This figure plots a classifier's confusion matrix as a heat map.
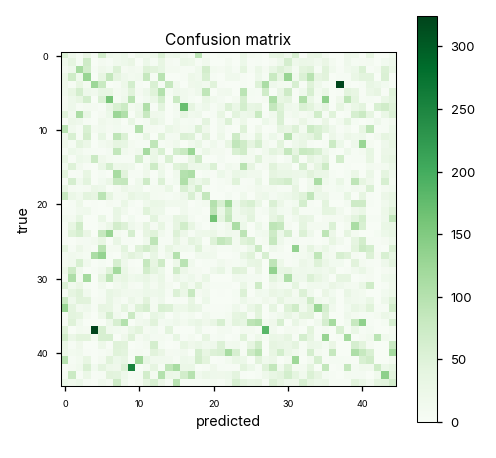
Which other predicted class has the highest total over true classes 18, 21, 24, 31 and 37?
4
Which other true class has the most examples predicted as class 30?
3
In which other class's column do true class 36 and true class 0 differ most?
40
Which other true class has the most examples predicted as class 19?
5
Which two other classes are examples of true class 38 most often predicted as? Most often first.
35, 42
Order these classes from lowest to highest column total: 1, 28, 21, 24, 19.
21, 19, 1, 24, 28
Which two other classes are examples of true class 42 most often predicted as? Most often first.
9, 15
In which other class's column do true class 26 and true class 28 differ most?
31
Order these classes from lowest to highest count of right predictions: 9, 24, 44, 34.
9, 44, 24, 34
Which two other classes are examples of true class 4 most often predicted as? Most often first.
37, 27
